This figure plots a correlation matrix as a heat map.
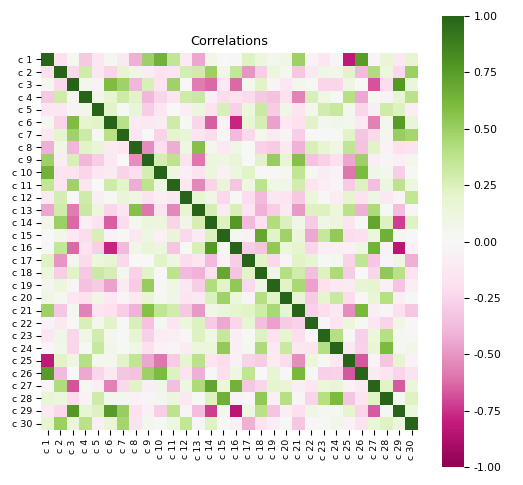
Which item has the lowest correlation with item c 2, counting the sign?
c 17
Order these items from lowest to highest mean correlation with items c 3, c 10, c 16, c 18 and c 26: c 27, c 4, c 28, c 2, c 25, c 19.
c 25, c 4, c 2, c 27, c 28, c 19
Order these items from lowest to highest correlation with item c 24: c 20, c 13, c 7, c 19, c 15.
c 19, c 7, c 13, c 20, c 15
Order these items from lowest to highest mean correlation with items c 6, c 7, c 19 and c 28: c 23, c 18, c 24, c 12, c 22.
c 22, c 12, c 23, c 24, c 18
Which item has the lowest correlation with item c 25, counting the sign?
c 1
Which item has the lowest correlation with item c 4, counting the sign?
c 21
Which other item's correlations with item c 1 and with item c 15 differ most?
c 26
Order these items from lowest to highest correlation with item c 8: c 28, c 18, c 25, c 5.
c 18, c 28, c 5, c 25
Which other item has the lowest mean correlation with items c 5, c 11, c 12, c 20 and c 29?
c 16
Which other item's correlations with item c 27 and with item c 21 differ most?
c 13
